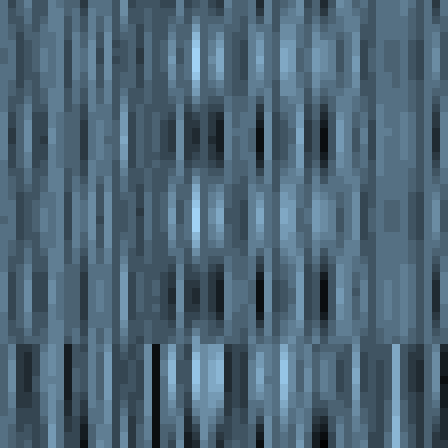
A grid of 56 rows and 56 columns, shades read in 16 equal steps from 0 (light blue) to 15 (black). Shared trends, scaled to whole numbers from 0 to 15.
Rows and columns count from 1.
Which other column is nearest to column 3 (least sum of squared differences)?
31
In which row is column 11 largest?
56
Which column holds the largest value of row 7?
18
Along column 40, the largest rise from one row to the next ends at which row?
44
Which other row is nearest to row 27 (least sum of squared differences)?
28
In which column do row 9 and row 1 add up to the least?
25
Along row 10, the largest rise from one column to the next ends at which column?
26
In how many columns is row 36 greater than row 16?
7
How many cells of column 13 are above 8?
15
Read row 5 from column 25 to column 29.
2 8 7 5 8
